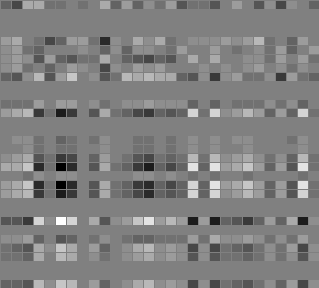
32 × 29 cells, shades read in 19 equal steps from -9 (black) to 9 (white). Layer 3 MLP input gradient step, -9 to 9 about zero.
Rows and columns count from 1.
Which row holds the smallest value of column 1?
25
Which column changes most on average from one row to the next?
6
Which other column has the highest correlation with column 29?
17
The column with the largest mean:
28
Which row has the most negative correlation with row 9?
7
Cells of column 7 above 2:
5
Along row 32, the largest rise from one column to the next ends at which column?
4
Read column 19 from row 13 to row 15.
-1 0 0
